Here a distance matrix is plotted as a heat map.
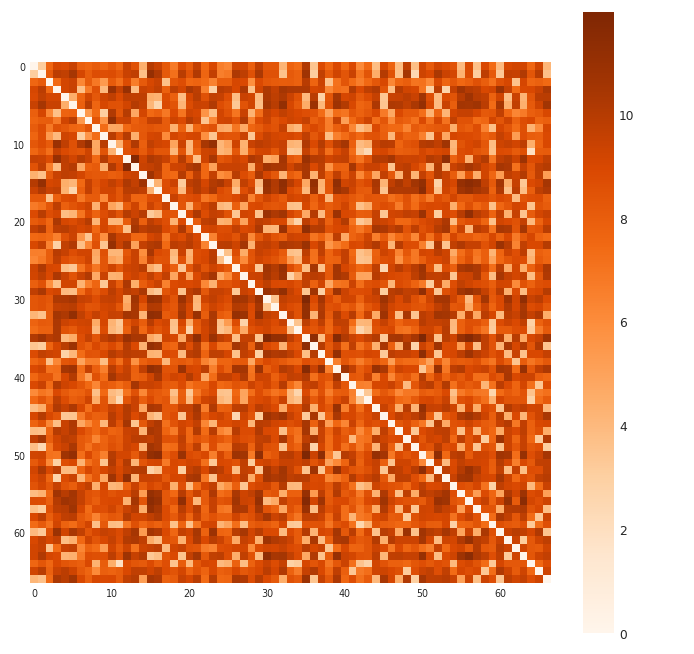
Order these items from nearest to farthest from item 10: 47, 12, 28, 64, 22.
64, 47, 12, 28, 22
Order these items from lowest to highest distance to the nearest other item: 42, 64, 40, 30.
64, 42, 30, 40
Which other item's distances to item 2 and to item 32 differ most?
62
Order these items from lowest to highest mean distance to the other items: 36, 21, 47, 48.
47, 36, 48, 21
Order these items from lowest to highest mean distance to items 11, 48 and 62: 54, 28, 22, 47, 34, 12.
34, 54, 28, 22, 47, 12
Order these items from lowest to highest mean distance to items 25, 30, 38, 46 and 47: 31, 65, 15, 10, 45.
31, 10, 65, 45, 15
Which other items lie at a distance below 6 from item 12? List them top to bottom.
21, 30, 31, 56
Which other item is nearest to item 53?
3
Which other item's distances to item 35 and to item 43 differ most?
11
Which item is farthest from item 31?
35
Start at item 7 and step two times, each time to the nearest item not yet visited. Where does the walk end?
40
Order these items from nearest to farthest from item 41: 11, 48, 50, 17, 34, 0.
48, 34, 11, 17, 0, 50
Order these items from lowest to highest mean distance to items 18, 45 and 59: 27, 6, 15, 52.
27, 52, 15, 6
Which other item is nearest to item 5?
16
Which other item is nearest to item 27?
33
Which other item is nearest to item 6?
9
